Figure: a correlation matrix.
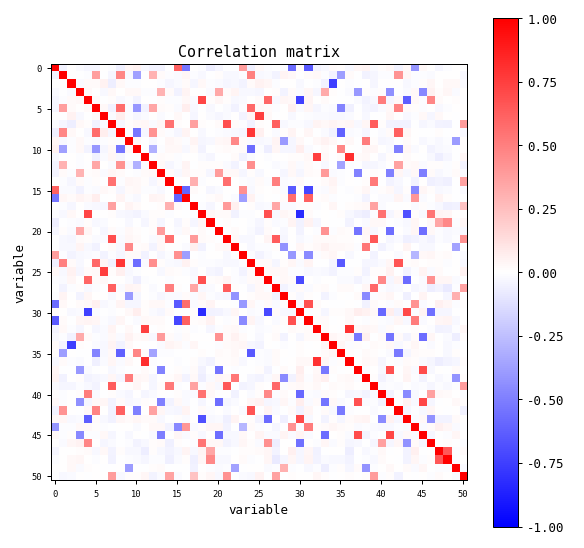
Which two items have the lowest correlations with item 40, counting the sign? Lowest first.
30, 43
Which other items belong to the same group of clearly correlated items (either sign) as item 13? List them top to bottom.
3, 20, 33, 37, 41, 45
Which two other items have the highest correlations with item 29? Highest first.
31, 16
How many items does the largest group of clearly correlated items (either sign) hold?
8
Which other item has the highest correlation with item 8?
24
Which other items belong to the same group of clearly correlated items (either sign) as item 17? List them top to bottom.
7, 14, 21, 27, 39, 50
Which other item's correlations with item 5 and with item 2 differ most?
34
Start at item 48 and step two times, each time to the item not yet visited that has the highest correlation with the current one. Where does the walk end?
19
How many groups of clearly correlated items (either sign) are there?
10
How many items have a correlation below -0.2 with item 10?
6
